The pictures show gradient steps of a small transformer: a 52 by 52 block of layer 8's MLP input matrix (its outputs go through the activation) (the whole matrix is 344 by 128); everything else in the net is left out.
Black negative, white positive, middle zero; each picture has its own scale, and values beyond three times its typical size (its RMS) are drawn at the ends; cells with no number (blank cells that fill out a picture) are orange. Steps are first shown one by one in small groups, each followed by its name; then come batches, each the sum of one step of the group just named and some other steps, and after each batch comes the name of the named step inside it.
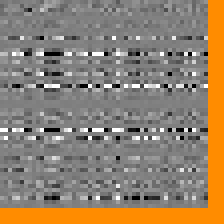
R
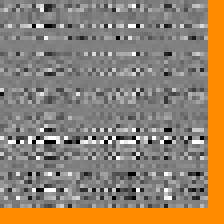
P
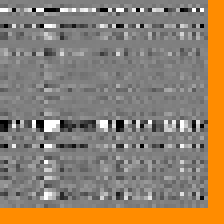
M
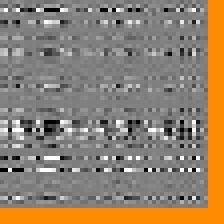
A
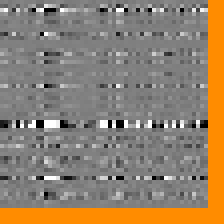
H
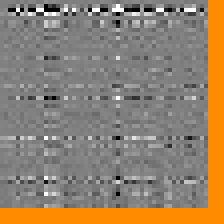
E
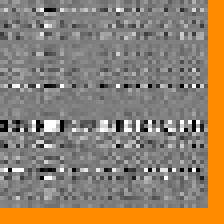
M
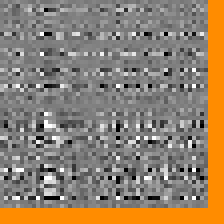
P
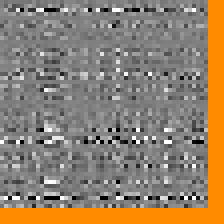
E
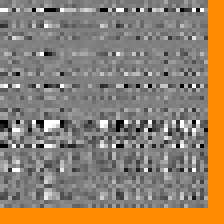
M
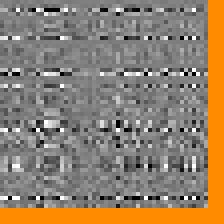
E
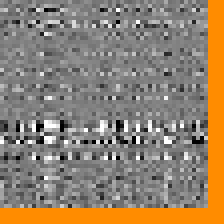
H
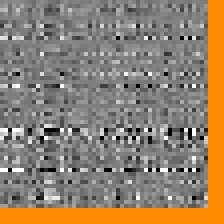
P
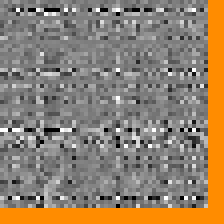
E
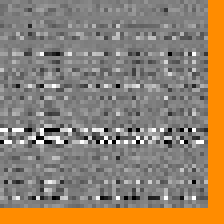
R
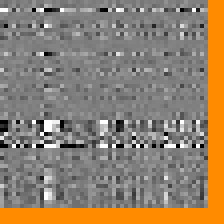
M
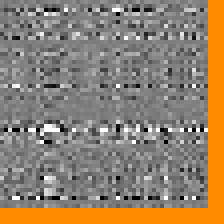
E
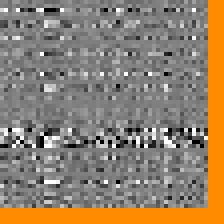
A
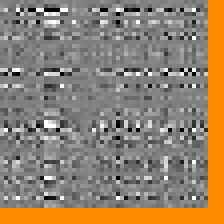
E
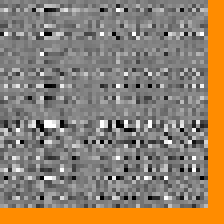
H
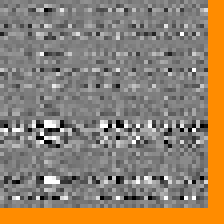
H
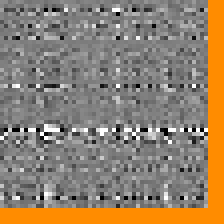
E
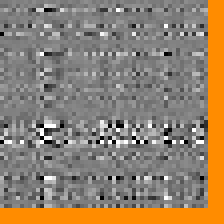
H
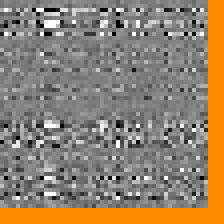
M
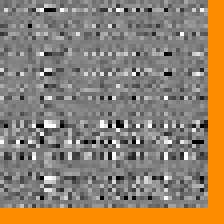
H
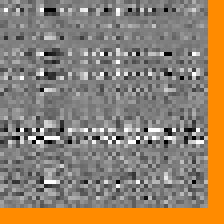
P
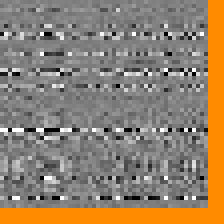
R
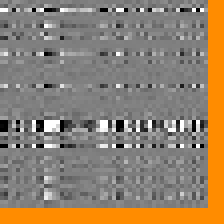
M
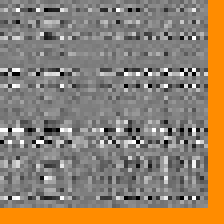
A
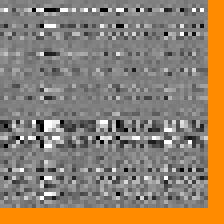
M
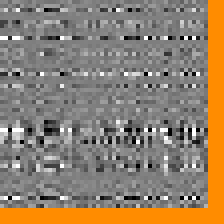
A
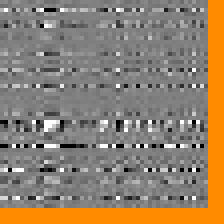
M
